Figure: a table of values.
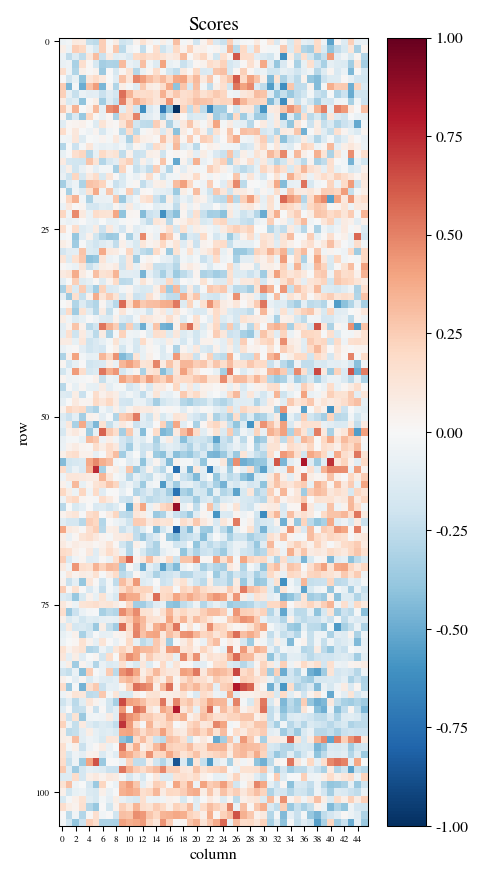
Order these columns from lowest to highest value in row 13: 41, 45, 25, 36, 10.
10, 41, 45, 36, 25
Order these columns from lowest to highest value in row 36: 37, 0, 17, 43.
0, 43, 17, 37
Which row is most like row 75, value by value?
66
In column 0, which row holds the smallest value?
56
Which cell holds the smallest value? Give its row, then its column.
9, 17
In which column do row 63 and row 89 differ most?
30
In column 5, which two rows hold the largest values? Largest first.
57, 96
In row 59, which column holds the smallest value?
15
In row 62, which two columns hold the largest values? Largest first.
17, 36
